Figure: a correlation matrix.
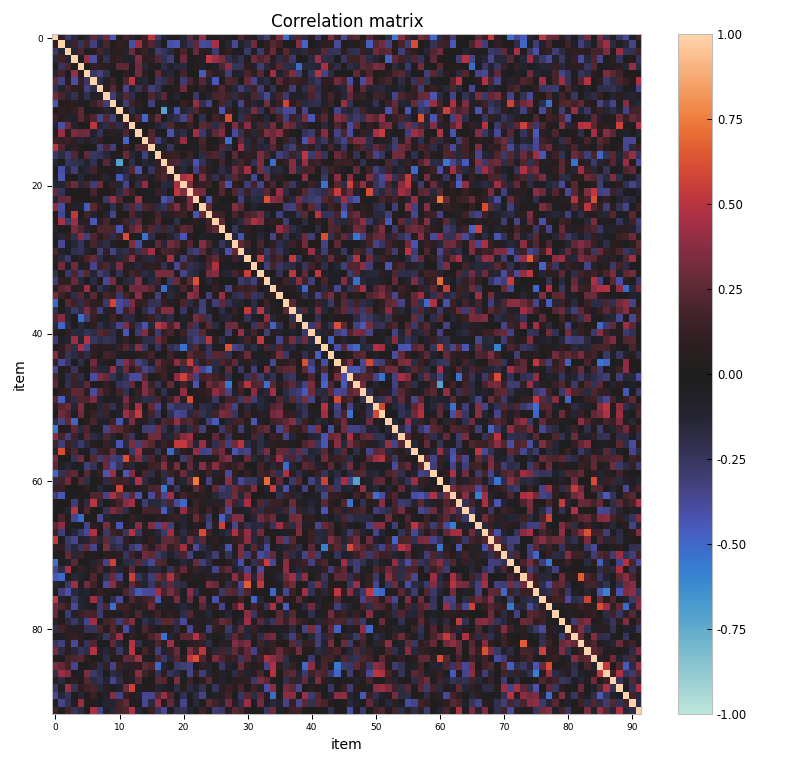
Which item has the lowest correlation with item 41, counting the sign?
43
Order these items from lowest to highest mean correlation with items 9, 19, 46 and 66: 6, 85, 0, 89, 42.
85, 42, 6, 0, 89
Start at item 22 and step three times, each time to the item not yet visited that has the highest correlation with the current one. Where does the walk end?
71
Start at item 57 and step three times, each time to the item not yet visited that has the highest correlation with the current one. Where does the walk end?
42
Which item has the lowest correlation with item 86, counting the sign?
75
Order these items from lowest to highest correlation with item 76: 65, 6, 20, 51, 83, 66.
20, 51, 65, 66, 6, 83
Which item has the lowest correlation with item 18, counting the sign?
56
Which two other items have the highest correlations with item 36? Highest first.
9, 59
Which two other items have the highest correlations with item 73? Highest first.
82, 12
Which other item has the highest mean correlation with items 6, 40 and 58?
23
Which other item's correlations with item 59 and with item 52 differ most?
3
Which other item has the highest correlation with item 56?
1
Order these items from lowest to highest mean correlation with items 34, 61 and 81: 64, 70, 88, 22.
88, 70, 64, 22
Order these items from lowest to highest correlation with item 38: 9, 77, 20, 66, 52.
52, 20, 77, 9, 66
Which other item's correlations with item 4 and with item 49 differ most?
44
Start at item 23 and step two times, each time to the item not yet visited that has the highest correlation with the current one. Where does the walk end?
83
